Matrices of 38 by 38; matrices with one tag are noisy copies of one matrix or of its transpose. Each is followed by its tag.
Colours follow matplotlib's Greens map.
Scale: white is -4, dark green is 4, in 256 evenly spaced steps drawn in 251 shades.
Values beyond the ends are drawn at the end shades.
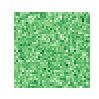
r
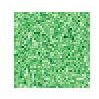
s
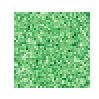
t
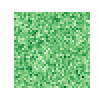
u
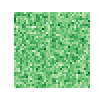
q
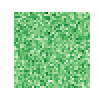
q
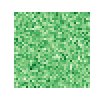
s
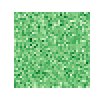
t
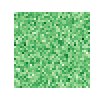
q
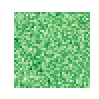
s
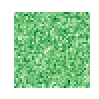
u
